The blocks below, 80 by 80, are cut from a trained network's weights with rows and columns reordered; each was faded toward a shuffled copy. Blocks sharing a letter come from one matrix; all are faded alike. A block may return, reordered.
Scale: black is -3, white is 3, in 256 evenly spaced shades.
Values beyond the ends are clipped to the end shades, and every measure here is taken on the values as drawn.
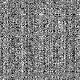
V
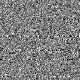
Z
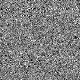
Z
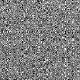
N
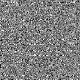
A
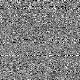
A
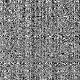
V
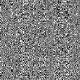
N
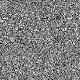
Z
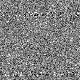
Z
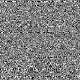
A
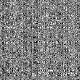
V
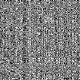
V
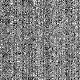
V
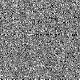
Z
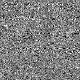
Z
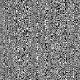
N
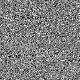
Z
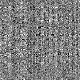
V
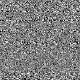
Z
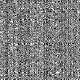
V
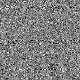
Z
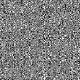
N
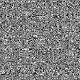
A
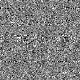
Z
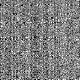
V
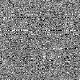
A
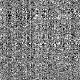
V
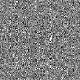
N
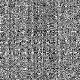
V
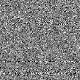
A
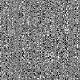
N
